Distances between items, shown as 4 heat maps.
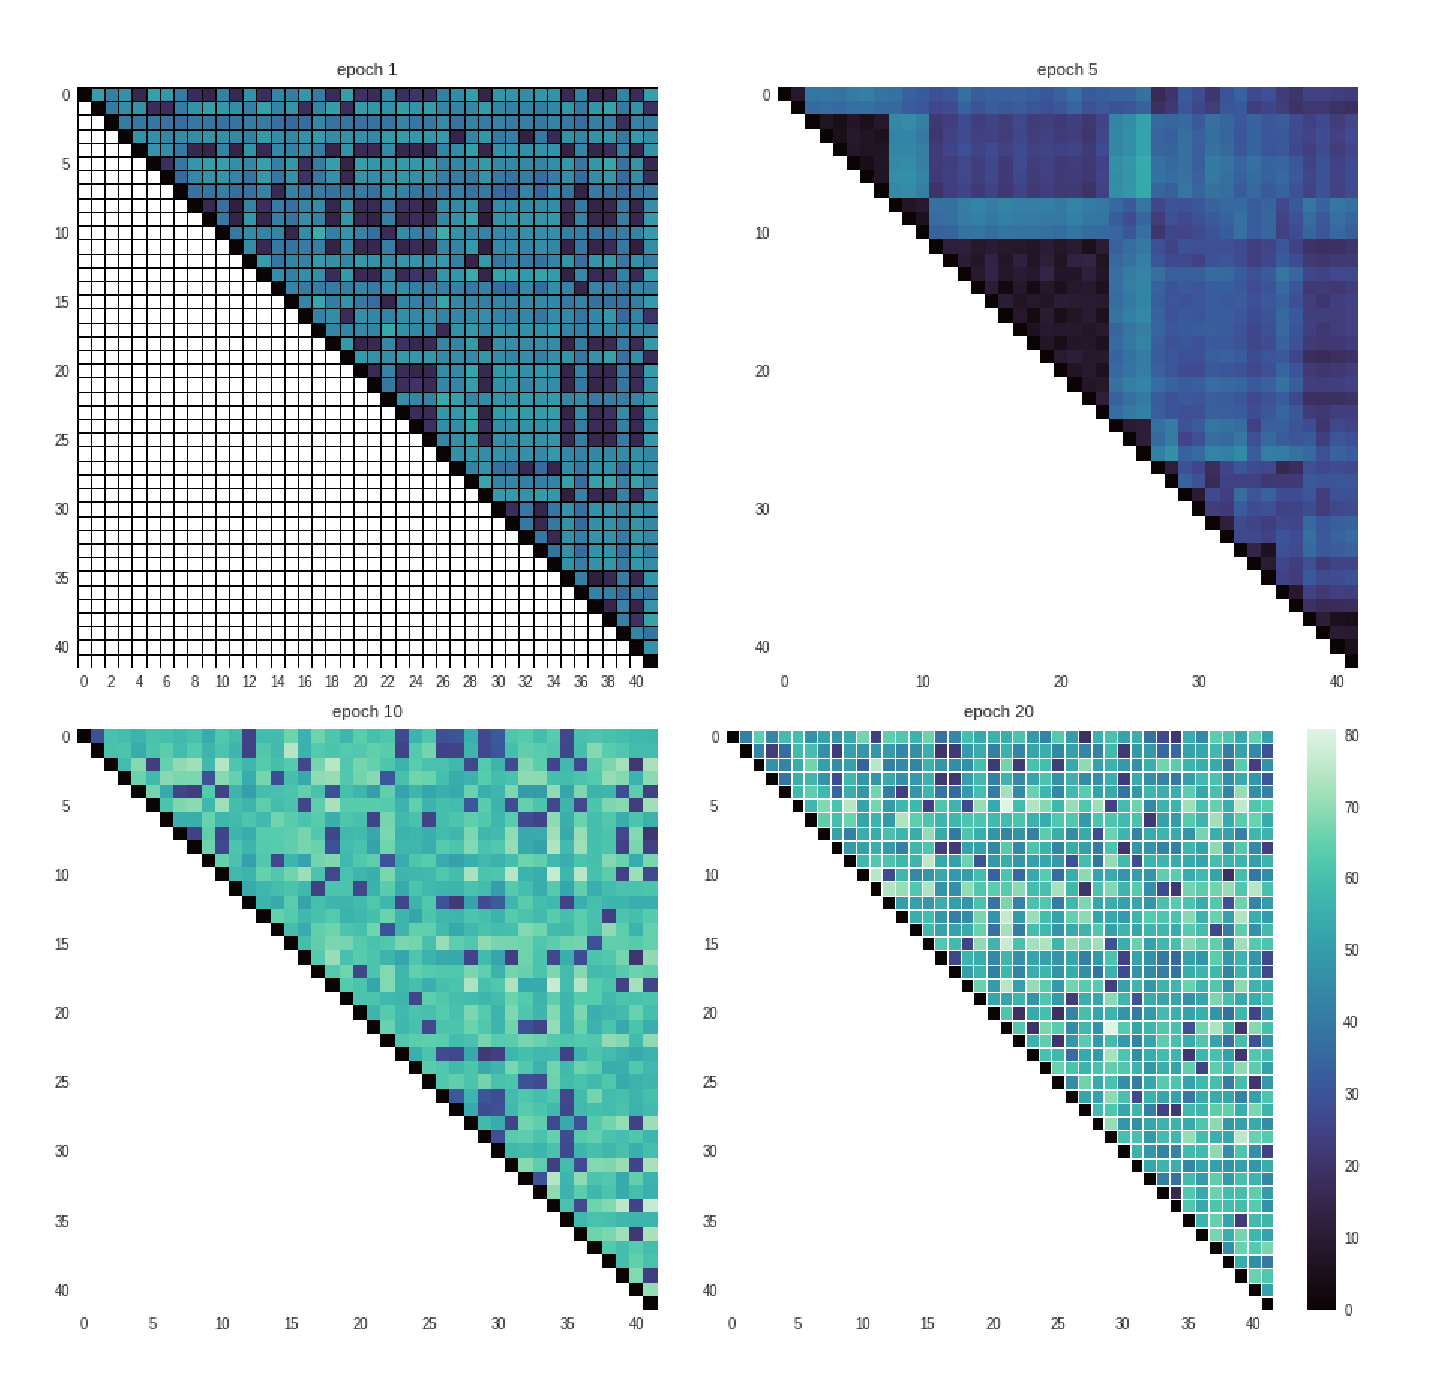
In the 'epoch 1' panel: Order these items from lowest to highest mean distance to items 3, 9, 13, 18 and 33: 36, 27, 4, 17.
4, 27, 36, 17
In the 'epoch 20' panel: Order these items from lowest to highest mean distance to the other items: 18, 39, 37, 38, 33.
38, 33, 18, 39, 37
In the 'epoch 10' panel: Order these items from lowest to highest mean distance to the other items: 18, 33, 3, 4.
4, 33, 18, 3
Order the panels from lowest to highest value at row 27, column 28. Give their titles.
epoch 5, epoch 1, epoch 10, epoch 20
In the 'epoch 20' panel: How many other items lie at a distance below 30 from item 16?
6
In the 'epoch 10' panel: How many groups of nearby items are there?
9
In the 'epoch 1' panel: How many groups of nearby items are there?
9
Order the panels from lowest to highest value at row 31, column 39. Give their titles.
epoch 5, epoch 1, epoch 20, epoch 10
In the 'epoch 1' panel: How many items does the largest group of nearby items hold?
17
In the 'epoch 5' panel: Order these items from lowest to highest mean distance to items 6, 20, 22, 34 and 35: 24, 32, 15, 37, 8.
15, 37, 32, 24, 8
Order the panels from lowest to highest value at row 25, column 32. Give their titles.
epoch 10, epoch 5, epoch 1, epoch 20
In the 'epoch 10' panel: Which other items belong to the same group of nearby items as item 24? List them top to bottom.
19
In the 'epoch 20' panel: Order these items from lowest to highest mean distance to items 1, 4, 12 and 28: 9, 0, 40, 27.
40, 9, 0, 27
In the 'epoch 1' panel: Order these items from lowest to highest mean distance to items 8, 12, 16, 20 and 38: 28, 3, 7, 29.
29, 7, 28, 3
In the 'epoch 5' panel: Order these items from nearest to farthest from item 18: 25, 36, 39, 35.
39, 35, 36, 25
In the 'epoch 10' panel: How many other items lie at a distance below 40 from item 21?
4
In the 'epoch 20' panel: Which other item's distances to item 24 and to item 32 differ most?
6
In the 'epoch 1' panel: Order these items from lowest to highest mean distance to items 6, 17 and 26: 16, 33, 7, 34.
16, 7, 33, 34
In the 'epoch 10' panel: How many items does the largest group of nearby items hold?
9
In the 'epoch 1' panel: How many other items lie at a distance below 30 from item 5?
5
